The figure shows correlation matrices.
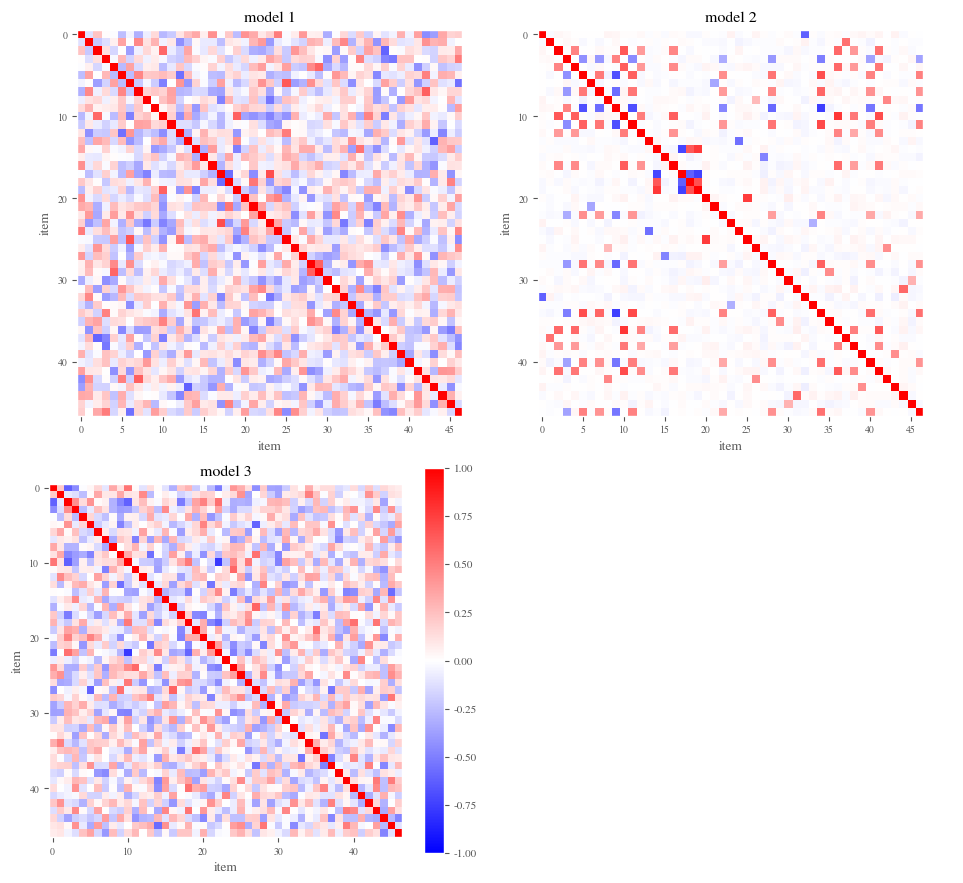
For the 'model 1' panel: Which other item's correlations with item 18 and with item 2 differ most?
21
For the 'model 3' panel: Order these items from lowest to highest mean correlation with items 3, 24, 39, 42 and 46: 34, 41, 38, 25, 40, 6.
41, 38, 34, 6, 40, 25
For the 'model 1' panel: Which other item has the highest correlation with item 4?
29
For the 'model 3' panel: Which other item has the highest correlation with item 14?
22
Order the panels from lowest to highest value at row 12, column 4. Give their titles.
model 3, model 1, model 2
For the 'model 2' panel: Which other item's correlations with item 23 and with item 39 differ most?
43
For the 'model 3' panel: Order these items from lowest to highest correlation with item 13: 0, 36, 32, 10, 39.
32, 10, 36, 0, 39
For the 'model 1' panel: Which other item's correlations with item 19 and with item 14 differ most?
10
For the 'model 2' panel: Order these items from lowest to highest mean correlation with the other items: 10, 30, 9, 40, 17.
9, 17, 30, 40, 10
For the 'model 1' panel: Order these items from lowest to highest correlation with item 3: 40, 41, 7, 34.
41, 7, 40, 34
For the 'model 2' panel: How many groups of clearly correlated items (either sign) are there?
15
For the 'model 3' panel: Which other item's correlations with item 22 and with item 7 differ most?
10
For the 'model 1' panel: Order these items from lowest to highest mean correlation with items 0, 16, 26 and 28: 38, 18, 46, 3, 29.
38, 18, 3, 46, 29
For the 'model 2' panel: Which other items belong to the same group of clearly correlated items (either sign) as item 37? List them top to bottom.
1
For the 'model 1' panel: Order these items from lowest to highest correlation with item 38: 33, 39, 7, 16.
7, 39, 16, 33
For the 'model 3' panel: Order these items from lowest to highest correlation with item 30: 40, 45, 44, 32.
45, 44, 40, 32
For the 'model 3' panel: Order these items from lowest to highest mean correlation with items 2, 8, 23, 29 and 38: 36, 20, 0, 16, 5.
0, 36, 20, 16, 5
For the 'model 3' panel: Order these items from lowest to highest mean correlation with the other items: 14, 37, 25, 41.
14, 41, 37, 25
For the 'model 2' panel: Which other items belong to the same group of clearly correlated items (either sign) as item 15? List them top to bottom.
27
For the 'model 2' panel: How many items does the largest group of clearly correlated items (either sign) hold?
10
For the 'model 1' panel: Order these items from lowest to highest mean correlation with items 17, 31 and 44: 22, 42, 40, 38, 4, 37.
4, 40, 42, 37, 38, 22
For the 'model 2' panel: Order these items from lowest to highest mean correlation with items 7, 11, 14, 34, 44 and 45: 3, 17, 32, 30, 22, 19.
3, 17, 32, 30, 19, 22
